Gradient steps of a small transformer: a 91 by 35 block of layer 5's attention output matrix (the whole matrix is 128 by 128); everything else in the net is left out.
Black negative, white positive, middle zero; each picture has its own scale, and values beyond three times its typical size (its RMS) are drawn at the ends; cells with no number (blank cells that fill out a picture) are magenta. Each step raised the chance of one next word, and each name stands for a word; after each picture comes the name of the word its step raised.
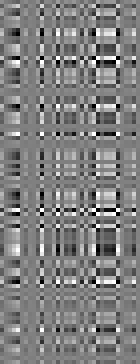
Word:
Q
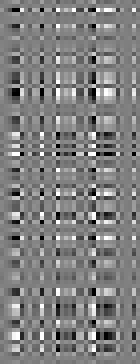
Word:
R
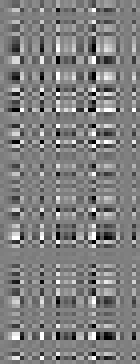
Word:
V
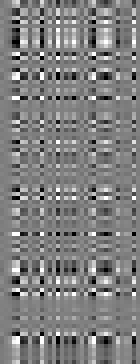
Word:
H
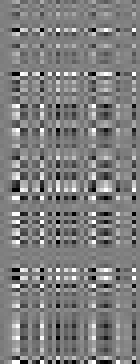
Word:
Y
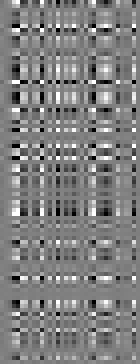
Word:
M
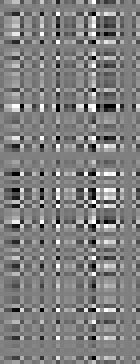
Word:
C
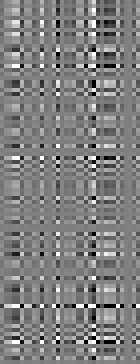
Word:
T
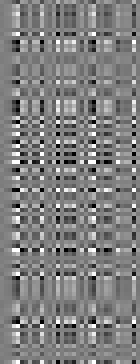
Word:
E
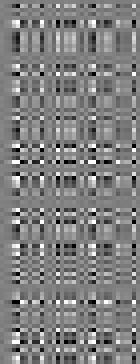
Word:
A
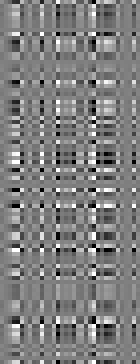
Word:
E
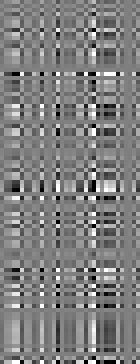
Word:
Y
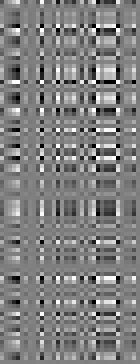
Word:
M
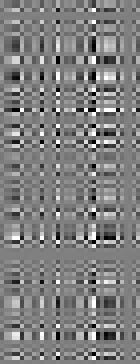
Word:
V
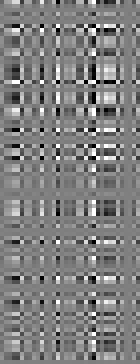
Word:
M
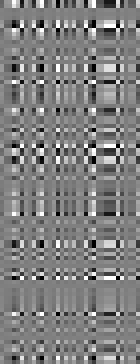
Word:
M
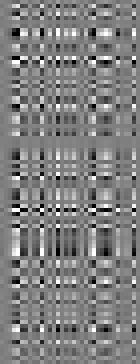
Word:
Q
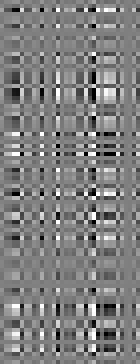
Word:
R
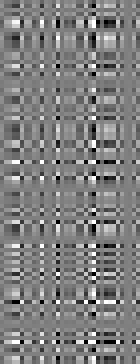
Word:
A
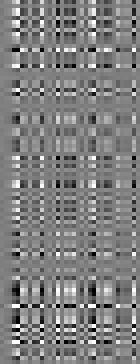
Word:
T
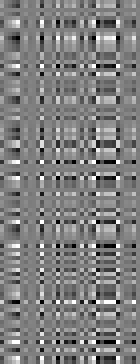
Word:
A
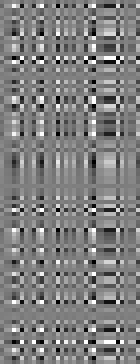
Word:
Q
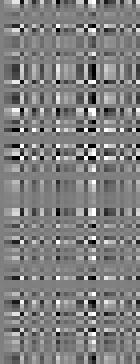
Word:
M
